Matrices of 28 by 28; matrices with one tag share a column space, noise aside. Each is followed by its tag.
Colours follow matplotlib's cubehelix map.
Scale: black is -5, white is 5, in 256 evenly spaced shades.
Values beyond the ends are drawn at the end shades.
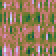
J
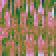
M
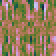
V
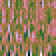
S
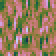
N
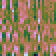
S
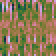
V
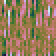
M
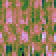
S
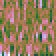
S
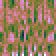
S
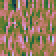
N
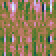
V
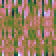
M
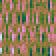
J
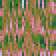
N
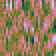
N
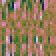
V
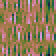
J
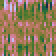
V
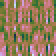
S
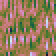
N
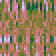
V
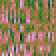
S
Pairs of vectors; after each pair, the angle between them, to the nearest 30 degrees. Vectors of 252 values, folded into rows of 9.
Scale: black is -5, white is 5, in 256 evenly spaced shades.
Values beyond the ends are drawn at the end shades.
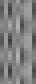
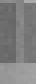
90 degrees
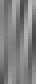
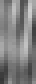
30 degrees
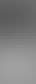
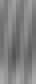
90 degrees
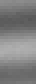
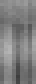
60 degrees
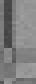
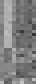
150 degrees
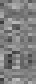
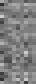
60 degrees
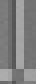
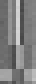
60 degrees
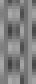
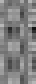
30 degrees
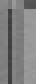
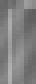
150 degrees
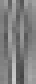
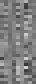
120 degrees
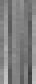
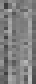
150 degrees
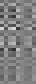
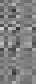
30 degrees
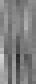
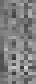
120 degrees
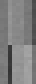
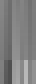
60 degrees
